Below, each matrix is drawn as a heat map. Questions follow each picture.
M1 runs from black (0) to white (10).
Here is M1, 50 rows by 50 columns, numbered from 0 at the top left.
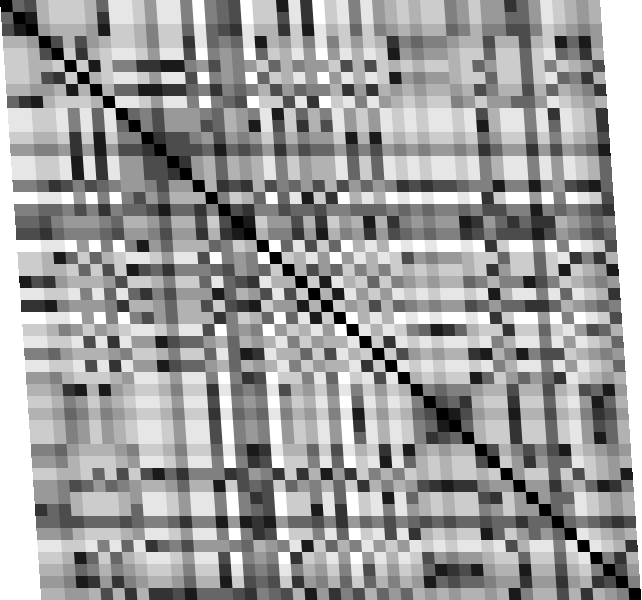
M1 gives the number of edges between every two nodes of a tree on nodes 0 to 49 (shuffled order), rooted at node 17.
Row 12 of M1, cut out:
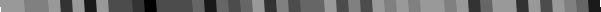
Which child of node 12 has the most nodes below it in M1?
49
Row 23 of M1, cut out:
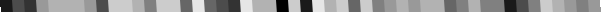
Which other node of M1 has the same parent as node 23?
2
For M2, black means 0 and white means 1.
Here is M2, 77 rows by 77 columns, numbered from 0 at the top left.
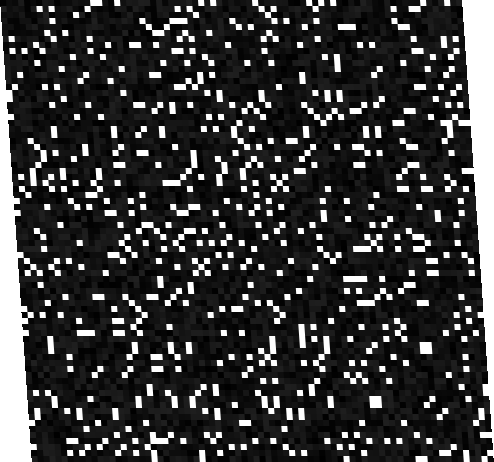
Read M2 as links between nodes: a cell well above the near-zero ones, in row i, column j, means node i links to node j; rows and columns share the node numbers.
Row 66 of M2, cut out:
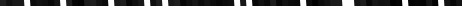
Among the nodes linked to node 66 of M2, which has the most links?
node 73
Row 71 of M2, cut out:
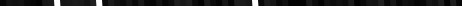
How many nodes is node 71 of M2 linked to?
3
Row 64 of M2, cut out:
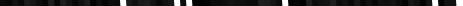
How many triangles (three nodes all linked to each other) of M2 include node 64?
6
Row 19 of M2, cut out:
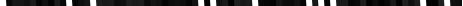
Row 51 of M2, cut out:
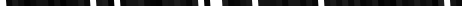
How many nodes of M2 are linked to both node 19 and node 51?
7
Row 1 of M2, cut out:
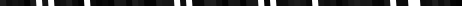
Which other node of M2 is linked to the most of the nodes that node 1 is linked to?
node 31
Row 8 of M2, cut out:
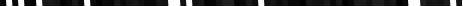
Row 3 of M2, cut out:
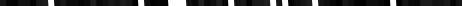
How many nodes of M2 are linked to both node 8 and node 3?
2
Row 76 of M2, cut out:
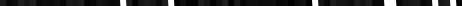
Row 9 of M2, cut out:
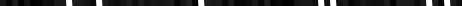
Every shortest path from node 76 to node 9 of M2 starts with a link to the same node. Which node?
node 75
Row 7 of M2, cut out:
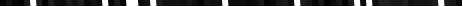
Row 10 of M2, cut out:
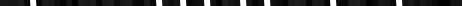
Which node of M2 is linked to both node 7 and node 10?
node 5
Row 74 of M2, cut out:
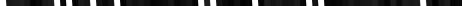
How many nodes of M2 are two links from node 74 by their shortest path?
8
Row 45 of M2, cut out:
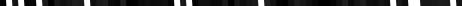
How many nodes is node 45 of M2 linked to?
11
